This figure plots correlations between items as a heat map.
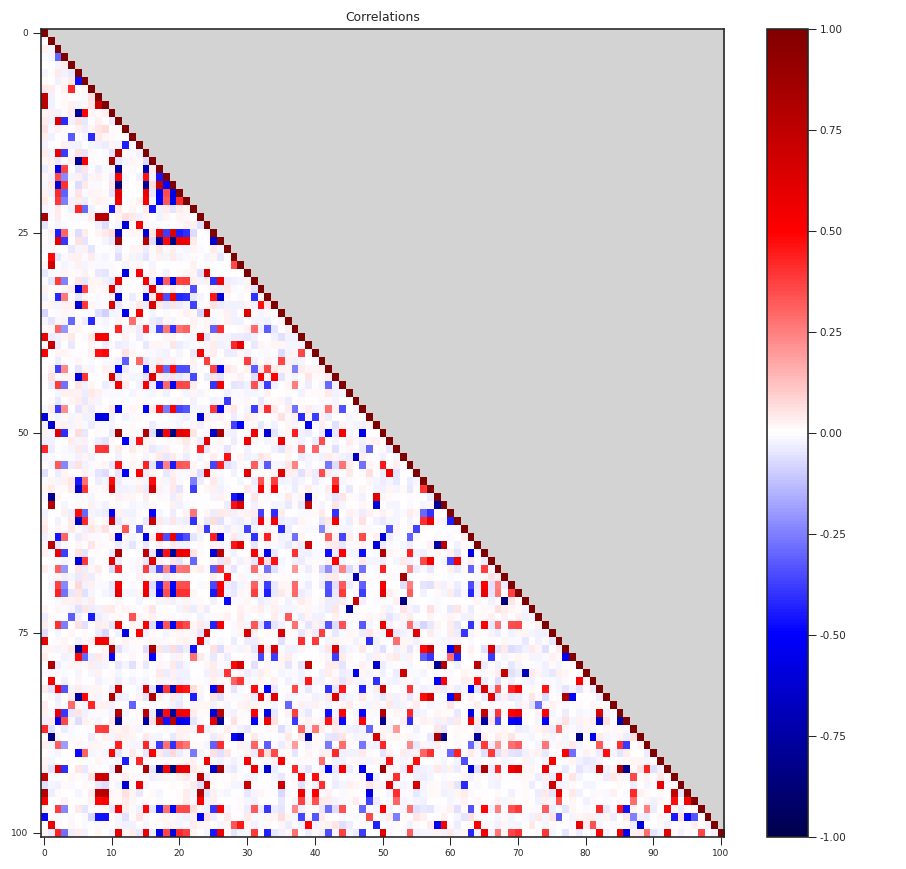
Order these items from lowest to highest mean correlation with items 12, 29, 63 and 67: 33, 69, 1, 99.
69, 33, 99, 1
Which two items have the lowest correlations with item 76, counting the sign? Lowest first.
48, 98
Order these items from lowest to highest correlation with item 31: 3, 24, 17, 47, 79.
17, 47, 3, 79, 24
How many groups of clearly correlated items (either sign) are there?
8
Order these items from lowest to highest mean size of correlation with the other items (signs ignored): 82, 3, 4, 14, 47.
4, 14, 3, 47, 82
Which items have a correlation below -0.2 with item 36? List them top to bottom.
4, 7, 84
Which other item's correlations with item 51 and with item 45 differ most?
72
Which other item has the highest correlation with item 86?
19
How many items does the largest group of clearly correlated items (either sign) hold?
32
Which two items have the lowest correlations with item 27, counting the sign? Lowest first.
71, 46
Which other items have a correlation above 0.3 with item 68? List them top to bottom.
27, 53, 80
